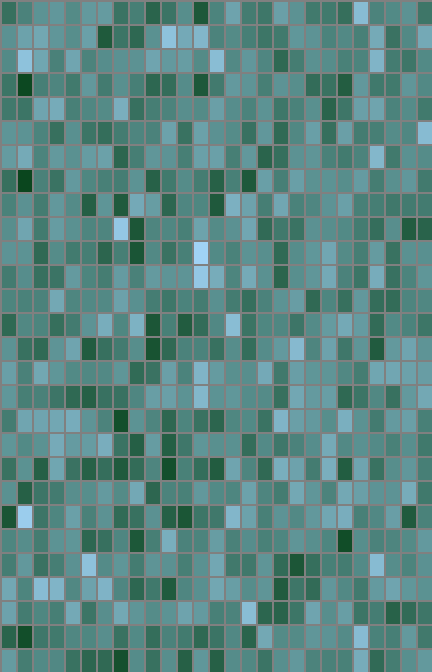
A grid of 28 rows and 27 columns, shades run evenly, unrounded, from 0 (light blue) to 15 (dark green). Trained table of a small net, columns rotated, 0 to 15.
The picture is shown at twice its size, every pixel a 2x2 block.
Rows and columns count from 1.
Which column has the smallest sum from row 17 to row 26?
21
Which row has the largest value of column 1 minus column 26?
27
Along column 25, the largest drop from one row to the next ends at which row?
18
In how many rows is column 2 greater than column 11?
13
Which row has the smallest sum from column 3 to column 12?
3
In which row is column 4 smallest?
25
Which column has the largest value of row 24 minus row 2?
19
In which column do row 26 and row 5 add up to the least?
8
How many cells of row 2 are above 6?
19
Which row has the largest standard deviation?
22
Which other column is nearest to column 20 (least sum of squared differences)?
5
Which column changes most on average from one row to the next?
2
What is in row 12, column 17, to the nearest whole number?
7
